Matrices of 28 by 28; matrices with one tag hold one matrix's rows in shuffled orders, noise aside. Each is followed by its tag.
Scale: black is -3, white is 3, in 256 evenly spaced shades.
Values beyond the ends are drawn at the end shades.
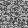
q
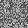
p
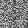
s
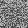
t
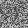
q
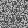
t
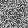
t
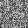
p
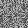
p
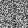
s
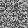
q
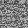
q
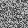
t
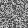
s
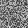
t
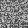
q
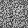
p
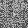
p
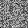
p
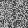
s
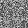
p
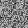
s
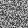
t
